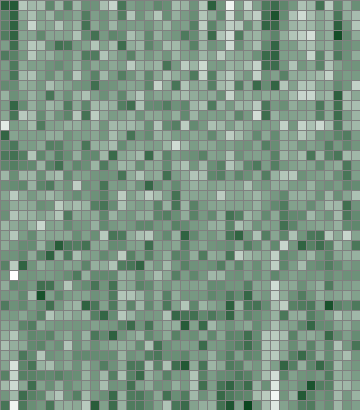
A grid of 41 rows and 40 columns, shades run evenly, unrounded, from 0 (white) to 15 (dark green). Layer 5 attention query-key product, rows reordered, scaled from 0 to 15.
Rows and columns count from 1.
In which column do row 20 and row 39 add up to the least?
2
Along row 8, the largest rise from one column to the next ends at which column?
24
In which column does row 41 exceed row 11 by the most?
28
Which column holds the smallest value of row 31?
32
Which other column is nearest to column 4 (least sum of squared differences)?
9
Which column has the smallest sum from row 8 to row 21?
26
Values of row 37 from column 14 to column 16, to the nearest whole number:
7 11 11
